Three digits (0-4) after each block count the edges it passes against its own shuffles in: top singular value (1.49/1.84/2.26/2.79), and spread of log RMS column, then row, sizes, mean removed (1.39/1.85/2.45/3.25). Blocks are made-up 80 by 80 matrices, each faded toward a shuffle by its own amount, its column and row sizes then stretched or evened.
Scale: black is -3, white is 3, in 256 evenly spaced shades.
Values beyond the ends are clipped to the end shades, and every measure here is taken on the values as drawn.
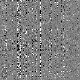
2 4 1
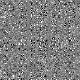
1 3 2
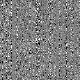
1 4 0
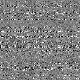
2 0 4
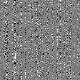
0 4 2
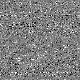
0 0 3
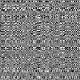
4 2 4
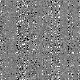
0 4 2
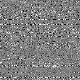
1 0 4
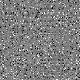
2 1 0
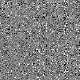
1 3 2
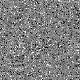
2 1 0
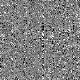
1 3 1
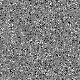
0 1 1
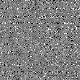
1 1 4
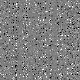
0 3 1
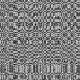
4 3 0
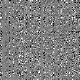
0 4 2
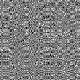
4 1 0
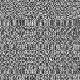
4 2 0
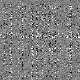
0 4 3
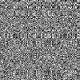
3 1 2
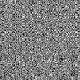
3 0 1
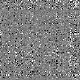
1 3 3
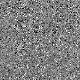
1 2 1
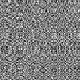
4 1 1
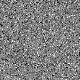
0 0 1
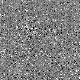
0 1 2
